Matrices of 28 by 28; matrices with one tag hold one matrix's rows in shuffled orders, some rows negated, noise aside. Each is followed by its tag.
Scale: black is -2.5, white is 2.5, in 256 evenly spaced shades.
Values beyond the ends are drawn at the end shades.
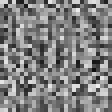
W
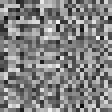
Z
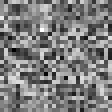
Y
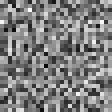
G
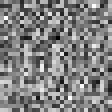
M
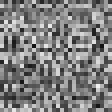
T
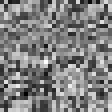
Y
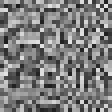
Z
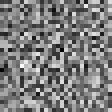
M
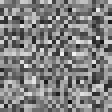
T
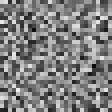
W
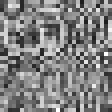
Z
